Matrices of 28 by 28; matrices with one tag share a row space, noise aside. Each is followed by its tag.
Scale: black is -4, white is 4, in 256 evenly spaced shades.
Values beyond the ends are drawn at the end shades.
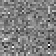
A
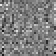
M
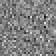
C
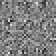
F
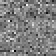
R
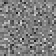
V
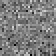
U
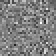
C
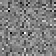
F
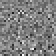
V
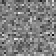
U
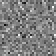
V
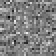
R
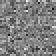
R
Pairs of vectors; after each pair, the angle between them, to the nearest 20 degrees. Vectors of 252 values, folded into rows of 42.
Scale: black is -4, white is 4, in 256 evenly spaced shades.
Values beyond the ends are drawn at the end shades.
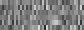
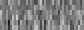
100 degrees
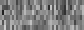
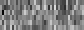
20 degrees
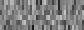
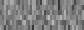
20 degrees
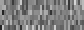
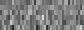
80 degrees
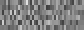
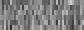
100 degrees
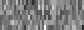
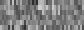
60 degrees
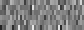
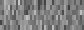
100 degrees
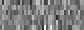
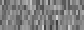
140 degrees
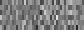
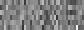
140 degrees
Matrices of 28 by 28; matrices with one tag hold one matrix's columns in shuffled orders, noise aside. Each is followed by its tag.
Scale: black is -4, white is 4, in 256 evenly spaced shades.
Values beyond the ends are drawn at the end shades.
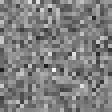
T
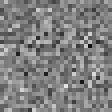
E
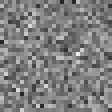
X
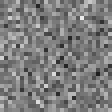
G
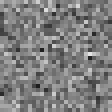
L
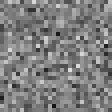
T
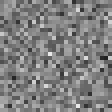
X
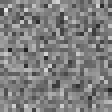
L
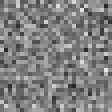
L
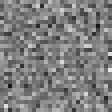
L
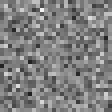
G
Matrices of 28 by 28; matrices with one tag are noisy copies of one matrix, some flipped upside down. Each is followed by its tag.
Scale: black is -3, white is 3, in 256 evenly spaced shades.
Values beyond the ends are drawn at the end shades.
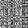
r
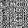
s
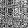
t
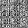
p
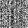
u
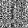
u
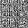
p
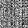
r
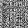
s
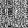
t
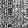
t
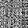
r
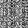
r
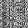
s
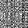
r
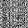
s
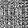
r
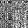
t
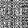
r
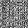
s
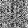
u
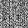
s
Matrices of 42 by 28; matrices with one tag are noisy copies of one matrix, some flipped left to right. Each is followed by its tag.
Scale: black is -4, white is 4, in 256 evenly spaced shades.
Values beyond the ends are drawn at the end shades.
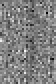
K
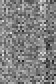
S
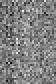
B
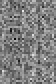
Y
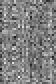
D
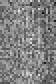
B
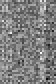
S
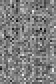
Y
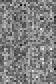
D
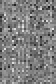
D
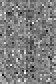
K
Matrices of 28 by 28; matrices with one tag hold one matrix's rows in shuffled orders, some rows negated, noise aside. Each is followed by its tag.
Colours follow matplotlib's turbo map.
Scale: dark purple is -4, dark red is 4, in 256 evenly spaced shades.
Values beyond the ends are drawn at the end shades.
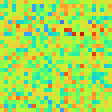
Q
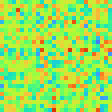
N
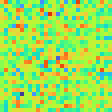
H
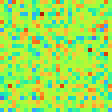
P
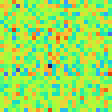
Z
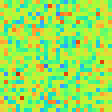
H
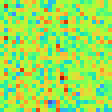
H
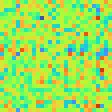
N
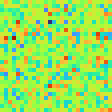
Z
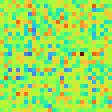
Q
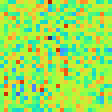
H
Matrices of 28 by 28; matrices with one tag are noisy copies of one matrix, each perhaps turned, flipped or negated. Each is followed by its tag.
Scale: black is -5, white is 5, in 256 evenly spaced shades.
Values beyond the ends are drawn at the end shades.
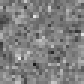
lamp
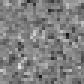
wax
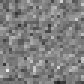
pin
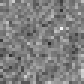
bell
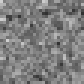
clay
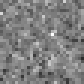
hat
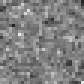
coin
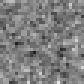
hat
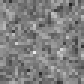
hat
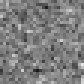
clay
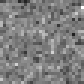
pin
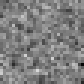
clay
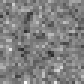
hat
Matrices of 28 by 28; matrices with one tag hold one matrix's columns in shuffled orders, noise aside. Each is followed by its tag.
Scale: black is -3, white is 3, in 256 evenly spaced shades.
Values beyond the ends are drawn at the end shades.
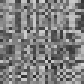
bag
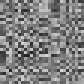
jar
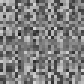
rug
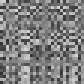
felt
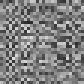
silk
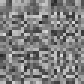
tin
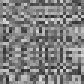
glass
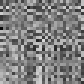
felt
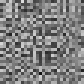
jar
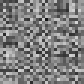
jar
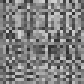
bag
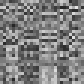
felt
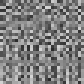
felt
